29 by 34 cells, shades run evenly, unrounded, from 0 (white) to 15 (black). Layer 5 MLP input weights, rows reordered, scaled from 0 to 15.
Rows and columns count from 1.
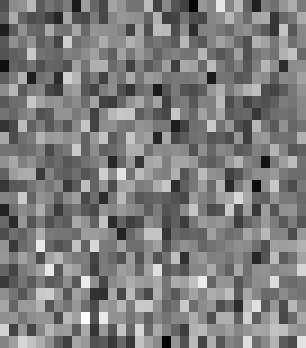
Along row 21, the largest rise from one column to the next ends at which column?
6
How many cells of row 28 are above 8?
9
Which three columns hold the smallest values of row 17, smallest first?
27, 3, 14
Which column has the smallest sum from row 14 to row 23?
18
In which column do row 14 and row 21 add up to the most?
30
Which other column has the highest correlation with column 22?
31
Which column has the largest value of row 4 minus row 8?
28
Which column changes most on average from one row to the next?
29
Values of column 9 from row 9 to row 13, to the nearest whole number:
7 8 7 6 3
